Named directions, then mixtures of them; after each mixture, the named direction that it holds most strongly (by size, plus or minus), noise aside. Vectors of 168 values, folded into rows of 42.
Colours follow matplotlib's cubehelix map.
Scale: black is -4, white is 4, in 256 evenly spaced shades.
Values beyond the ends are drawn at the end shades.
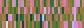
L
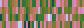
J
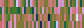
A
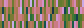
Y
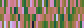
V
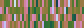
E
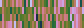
A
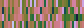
Y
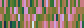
V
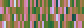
E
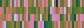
E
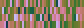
L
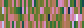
Y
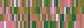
E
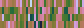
Y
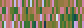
Y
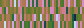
E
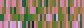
V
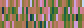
Y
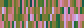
Y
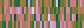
A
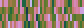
J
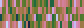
J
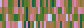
J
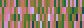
A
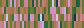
E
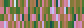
E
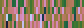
L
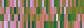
V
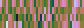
L
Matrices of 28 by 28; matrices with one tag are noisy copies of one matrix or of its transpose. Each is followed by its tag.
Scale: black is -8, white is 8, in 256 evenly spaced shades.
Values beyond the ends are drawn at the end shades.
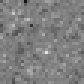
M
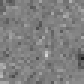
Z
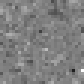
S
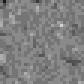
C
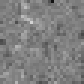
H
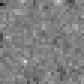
C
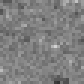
Z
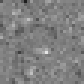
M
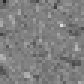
C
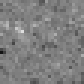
H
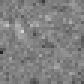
H
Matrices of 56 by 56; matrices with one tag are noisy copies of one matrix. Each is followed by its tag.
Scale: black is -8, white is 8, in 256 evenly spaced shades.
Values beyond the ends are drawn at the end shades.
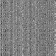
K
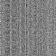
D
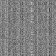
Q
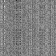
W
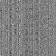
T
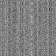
Q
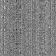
W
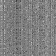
W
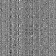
T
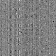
T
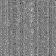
Q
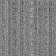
Q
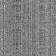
W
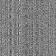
T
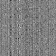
T
